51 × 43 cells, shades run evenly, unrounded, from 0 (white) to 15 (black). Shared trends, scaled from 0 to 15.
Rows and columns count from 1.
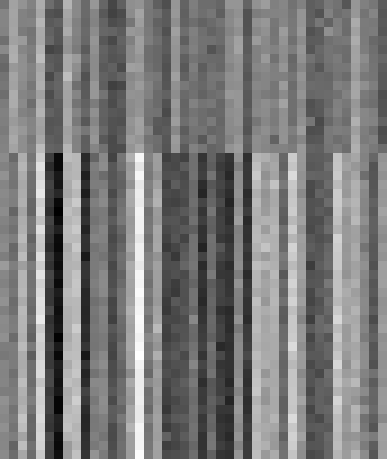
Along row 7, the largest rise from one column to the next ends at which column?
6
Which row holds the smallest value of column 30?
28
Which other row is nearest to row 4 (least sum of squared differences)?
13
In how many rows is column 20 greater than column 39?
34
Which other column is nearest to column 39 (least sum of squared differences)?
18
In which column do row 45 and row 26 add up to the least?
16
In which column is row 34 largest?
7
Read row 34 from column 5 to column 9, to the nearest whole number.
2 12 14 4 4
